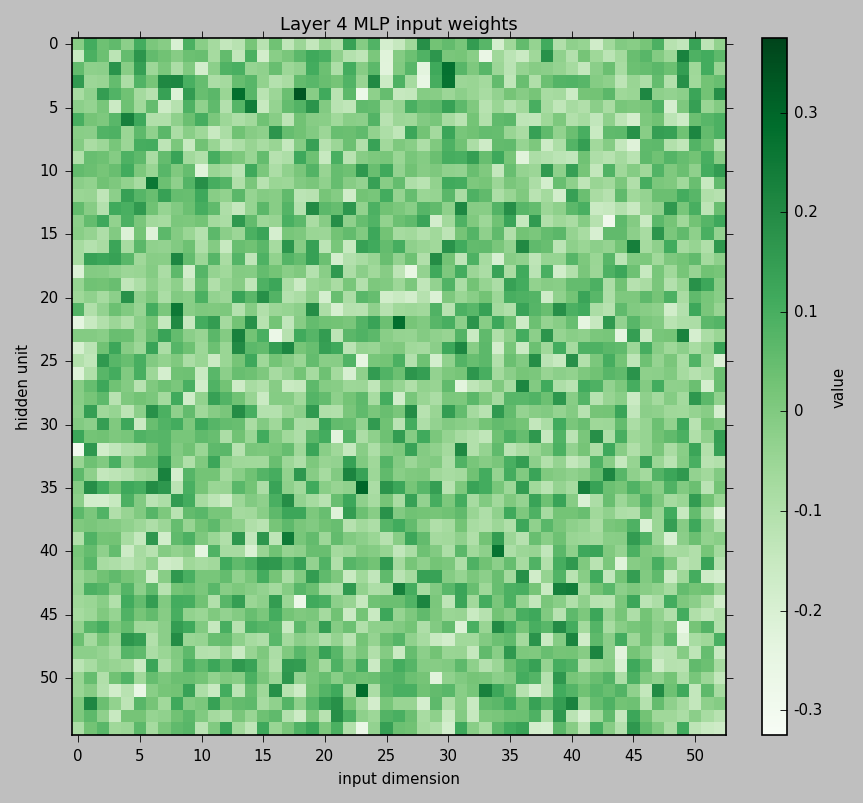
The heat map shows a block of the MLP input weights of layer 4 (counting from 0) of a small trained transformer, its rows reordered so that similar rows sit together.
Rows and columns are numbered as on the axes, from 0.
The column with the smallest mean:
0
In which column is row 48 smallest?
44
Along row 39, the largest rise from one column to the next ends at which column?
17
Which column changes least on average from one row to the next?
47
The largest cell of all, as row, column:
4, 18
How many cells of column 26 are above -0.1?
45
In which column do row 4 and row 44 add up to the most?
13
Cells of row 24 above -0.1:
48
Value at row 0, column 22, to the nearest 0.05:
0.15
